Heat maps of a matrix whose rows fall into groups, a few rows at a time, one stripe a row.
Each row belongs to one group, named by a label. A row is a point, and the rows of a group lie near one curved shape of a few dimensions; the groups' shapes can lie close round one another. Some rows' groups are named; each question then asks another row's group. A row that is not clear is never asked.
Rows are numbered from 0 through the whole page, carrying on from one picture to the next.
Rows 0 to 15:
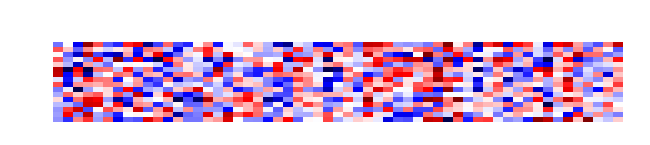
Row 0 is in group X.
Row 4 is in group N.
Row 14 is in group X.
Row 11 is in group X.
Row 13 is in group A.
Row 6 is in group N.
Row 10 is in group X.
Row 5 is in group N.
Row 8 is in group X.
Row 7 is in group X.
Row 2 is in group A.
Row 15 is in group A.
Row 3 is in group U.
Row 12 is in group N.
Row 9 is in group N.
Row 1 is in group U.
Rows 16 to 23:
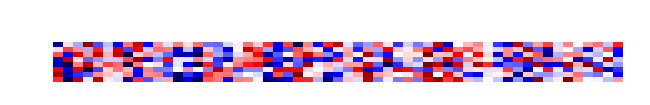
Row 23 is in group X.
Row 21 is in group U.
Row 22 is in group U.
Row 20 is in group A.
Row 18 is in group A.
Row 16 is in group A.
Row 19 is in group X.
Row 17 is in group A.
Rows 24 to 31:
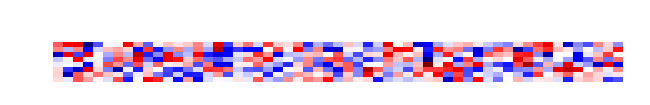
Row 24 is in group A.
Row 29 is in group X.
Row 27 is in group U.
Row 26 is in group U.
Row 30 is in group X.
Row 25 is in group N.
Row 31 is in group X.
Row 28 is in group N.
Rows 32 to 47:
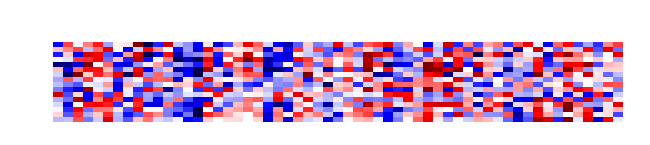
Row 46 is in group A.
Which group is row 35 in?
X
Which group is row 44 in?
X
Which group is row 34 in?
X
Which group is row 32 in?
X
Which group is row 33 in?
A
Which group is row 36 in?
A
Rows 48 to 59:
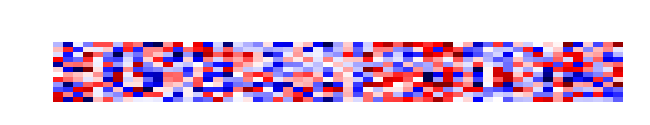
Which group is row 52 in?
A
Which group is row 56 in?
X
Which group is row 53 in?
X
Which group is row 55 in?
U
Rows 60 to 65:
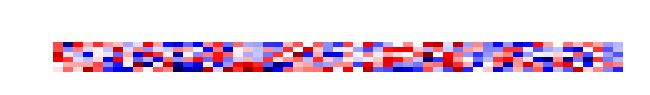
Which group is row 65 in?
X
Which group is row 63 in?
U
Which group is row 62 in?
U
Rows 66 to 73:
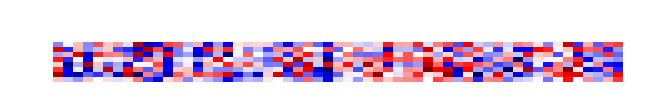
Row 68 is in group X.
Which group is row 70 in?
A
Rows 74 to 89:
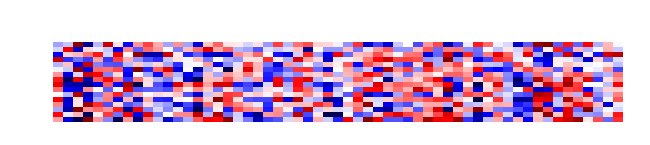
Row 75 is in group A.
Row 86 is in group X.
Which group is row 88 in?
N
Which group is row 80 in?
X
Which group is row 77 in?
U
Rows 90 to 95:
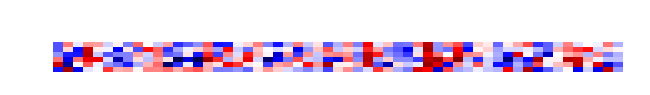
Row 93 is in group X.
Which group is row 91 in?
A
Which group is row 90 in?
A
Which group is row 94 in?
A
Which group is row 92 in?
A
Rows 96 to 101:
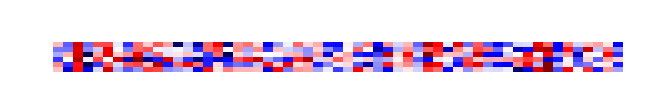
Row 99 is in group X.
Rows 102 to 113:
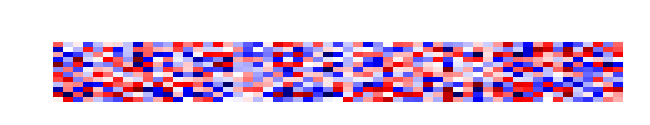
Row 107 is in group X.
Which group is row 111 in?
X
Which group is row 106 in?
U
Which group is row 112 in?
U
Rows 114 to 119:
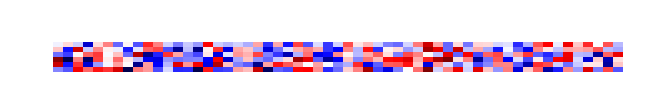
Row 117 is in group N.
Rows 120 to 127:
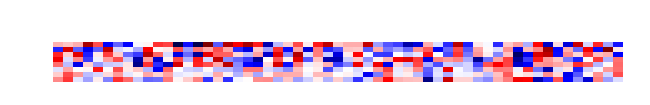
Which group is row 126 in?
U
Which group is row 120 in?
X
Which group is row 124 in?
N
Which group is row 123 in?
N
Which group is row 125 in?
U
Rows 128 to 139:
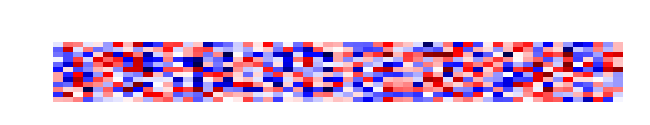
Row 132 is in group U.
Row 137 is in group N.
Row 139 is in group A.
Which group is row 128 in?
U
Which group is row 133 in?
X
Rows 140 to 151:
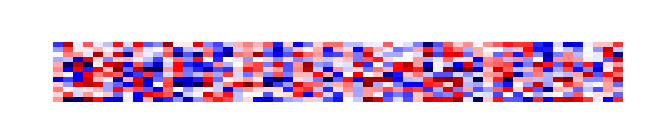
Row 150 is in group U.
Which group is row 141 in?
A
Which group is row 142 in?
A
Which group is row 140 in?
U
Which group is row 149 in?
U
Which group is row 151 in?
X
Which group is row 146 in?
N
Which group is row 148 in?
X
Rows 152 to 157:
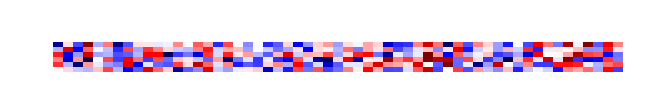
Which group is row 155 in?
N
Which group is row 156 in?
N
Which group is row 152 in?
A
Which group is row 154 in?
A
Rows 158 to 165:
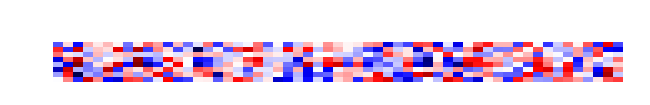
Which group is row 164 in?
N
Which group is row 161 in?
U
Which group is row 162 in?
U
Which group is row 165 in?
X
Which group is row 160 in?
U
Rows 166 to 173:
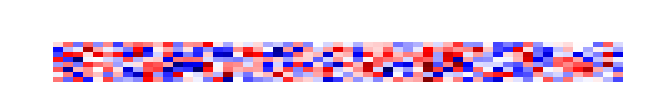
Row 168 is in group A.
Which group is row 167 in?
A
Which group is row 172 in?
N
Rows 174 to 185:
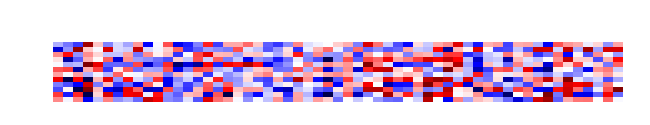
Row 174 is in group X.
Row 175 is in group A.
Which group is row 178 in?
X
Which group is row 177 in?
X
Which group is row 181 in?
N
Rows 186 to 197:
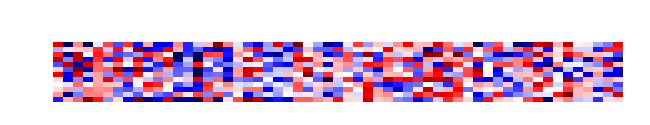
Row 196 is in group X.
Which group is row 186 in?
N
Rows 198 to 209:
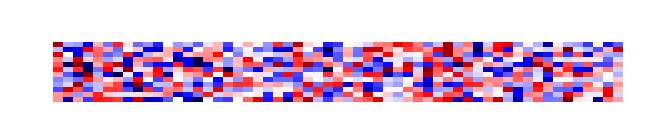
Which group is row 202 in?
U
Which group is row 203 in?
N
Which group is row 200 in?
U
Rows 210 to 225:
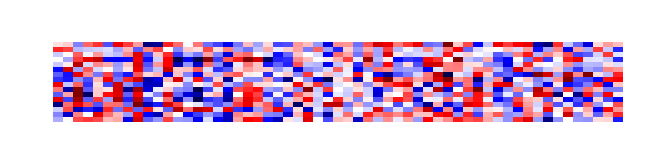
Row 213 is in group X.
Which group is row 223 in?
N
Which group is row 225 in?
A
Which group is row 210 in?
U
